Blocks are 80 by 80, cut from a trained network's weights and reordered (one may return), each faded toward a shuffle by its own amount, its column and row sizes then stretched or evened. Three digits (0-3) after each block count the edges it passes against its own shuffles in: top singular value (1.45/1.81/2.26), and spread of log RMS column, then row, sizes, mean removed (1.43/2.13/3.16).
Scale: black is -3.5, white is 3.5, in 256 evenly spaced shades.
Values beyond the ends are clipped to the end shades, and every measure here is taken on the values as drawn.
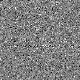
1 1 1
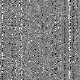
1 3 0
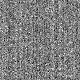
1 0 0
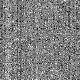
1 0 1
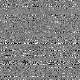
1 1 3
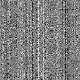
3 2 1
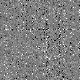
1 2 0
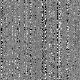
1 3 0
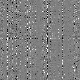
2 3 0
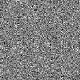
2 1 0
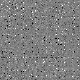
0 2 1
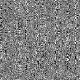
2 2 0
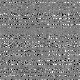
0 1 3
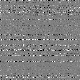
1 1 3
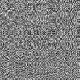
3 1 0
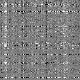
3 1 3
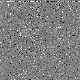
1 1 1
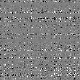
0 2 3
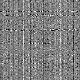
3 2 2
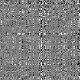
3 3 2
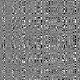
3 3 2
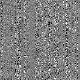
0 3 0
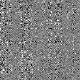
0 3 2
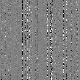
1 3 0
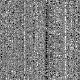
2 2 0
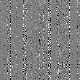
2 3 0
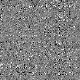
0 2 2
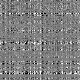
3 1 3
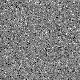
0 0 0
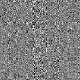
2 2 0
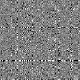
3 2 1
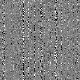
1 3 0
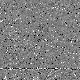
1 0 1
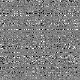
0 1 3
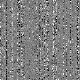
1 3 0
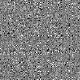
0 2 2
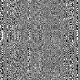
3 3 0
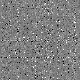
1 2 0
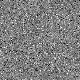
0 0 1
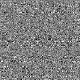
1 0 2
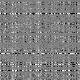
3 1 3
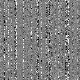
1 3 0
